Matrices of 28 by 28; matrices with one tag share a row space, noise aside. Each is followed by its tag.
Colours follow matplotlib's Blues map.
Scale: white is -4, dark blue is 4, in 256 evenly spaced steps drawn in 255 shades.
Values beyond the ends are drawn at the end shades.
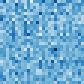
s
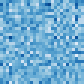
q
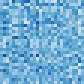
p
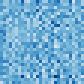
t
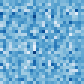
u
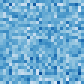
p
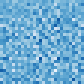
t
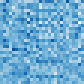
p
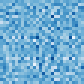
t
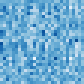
u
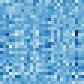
q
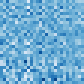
s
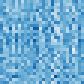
t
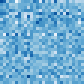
s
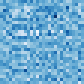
p
